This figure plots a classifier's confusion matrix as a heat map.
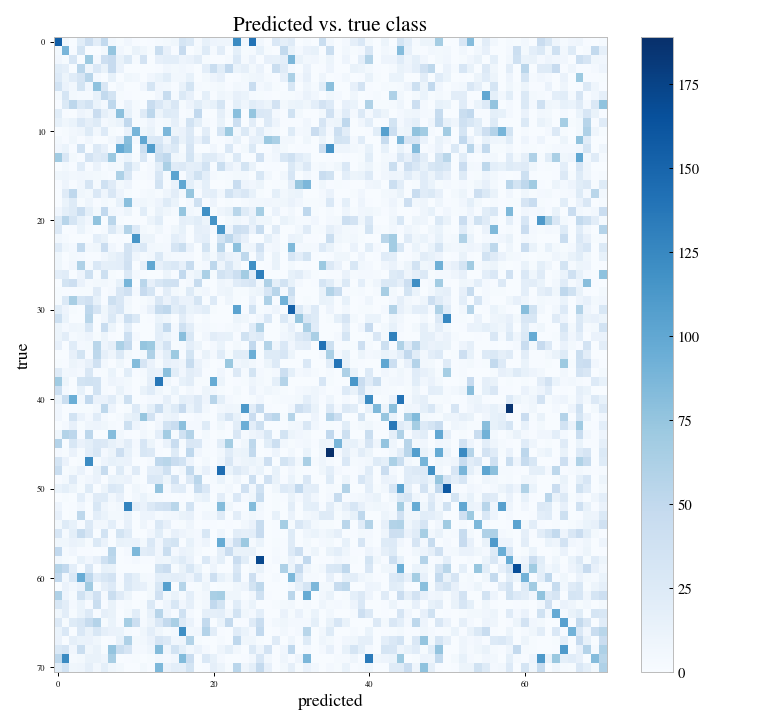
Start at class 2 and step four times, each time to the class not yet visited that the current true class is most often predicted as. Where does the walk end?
24
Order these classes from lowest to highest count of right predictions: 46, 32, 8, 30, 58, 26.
32, 8, 58, 46, 26, 30
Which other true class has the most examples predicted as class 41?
38
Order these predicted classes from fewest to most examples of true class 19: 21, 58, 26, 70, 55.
21, 55, 70, 26, 58
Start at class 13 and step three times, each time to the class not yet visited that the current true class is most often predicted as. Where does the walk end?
4
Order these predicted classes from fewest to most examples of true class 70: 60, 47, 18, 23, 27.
18, 27, 60, 23, 47
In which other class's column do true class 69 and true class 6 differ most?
40
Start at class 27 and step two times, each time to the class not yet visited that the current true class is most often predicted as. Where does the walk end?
35
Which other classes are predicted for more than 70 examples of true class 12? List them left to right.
8, 9, 35, 46
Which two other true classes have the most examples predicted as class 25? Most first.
0, 35
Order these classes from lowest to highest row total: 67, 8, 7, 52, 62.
67, 8, 7, 62, 52
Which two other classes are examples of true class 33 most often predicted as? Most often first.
43, 61
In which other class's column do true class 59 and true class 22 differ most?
10
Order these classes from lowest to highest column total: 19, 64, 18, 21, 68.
18, 64, 19, 68, 21
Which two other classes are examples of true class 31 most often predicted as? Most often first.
50, 4
